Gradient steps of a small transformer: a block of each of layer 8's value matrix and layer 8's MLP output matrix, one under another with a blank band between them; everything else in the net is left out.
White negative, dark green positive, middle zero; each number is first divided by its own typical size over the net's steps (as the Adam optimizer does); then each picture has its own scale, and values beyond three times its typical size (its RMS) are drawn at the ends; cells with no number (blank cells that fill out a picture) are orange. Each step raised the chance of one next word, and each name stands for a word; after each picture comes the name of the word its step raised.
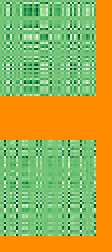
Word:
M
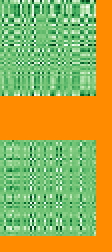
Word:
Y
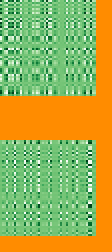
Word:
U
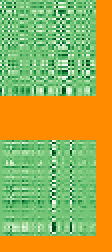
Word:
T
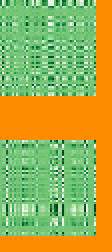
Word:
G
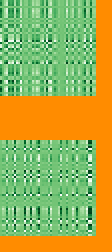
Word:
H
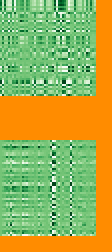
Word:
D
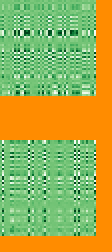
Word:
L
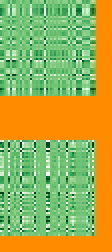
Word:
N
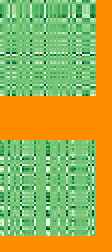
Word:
Y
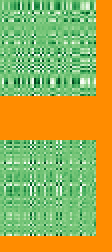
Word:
D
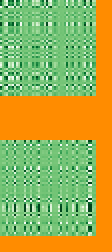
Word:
G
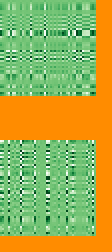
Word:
L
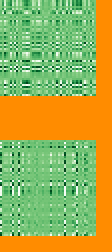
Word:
D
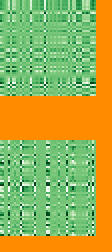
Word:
D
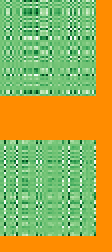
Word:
U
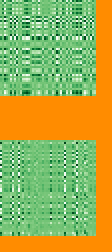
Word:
U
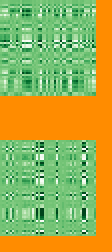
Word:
H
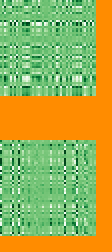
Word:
G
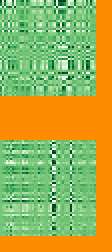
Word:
G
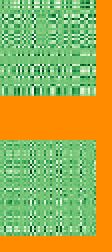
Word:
T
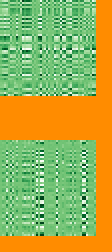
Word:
U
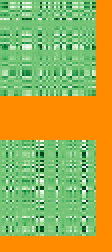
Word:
T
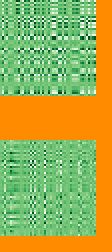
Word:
U
